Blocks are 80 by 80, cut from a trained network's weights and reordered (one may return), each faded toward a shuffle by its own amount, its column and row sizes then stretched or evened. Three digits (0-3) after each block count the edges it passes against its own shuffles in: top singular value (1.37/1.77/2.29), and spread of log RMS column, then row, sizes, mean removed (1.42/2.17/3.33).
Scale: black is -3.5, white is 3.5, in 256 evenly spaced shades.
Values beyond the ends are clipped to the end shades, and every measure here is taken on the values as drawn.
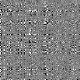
3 3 2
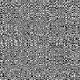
3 2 2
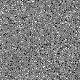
1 0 0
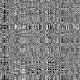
3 2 2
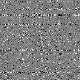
2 1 2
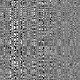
3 3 0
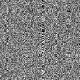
2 2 0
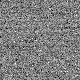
0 0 0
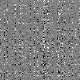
0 3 2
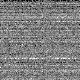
3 1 2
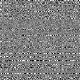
2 1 3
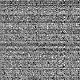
3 2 0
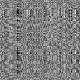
3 2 1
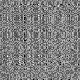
3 1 2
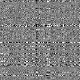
2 1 3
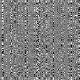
3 3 1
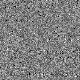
0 0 2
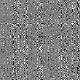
2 3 1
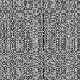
3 2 0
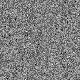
0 1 0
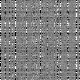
3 3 0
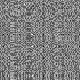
3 0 1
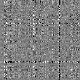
2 2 2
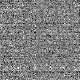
1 2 0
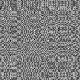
3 1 0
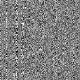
1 3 0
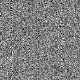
0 2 0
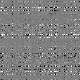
1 2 3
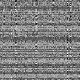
3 2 0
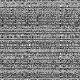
3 2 0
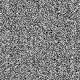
1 0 0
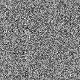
1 1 1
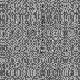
3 0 0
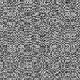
3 1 1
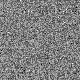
0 0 0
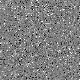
1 1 0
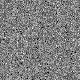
0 1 0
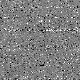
1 0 2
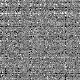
2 2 1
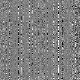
2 3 1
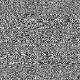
0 1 3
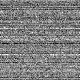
3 0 2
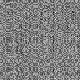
3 0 0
